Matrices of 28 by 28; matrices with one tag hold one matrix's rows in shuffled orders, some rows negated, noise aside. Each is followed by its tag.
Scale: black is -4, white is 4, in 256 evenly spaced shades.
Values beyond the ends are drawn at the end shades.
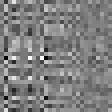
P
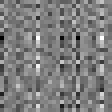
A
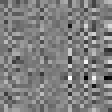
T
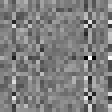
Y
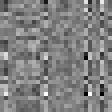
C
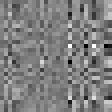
T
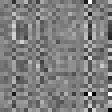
Y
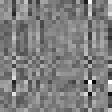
Y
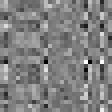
C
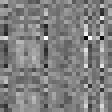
C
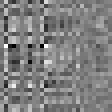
P
